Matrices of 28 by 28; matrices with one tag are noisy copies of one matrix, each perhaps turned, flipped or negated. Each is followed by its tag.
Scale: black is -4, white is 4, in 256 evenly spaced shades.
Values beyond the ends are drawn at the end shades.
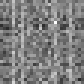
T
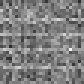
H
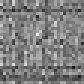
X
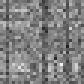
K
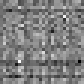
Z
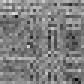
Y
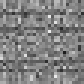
T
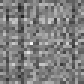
Z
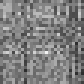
Y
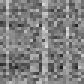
K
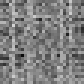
T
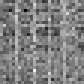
H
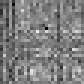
Y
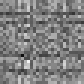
T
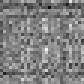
X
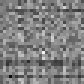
Z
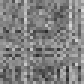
Y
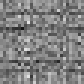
T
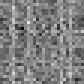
T
